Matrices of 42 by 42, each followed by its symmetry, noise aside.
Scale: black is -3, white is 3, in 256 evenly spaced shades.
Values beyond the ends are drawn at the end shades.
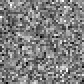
no symmetry.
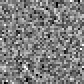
same after a half turn.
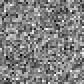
symmetric.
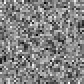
same after a half turn.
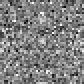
mirrored left to right.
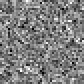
symmetric.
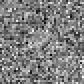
symmetric.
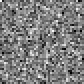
same after a half turn.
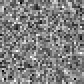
no symmetry.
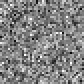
symmetric.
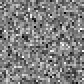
no symmetry.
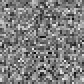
mirrored left to right.
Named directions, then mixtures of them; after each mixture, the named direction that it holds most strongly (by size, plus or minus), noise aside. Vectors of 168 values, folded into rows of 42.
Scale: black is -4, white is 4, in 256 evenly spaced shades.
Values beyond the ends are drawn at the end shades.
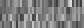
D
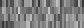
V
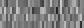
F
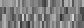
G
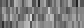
V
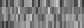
V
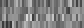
D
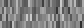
F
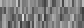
G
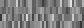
G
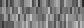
V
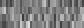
G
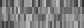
V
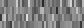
F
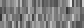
D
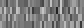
F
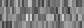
F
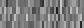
F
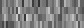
V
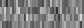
F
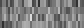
V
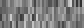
D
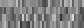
G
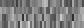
G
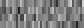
D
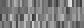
D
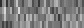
V
